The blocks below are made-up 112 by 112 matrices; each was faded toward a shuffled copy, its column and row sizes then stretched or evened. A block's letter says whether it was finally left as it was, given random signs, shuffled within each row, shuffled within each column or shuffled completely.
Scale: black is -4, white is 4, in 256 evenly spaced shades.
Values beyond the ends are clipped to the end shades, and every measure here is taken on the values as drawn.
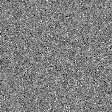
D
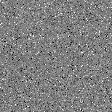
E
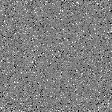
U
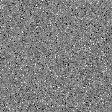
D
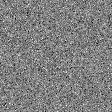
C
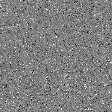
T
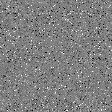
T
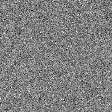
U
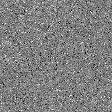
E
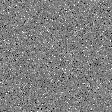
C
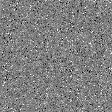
D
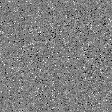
U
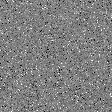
C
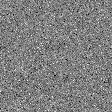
C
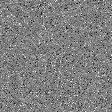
E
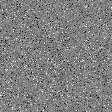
E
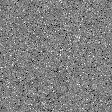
C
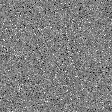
C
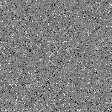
T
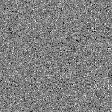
U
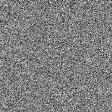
T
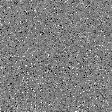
T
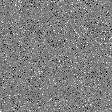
T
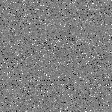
E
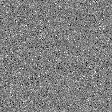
D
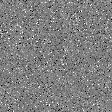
E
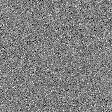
E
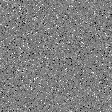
C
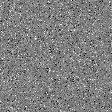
D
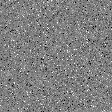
D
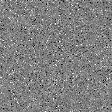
U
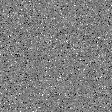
E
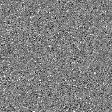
U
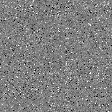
U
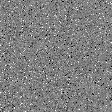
D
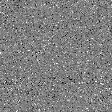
T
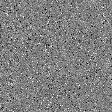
D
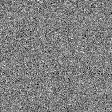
E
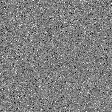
E
